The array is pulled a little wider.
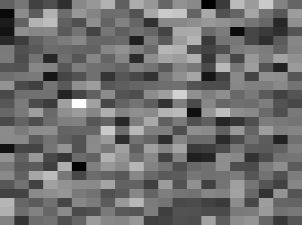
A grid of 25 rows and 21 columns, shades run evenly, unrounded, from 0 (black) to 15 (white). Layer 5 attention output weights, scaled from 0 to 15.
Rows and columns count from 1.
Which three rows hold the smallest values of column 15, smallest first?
1, 9, 18
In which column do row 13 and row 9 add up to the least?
4
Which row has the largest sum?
13
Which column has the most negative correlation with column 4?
20
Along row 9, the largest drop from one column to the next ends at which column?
15
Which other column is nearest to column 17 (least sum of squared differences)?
7
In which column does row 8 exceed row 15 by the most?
16
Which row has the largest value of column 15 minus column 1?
2
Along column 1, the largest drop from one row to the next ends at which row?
17
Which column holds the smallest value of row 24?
12
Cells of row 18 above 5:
14
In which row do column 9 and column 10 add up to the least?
5
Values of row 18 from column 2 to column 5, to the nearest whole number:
6 9 4 3
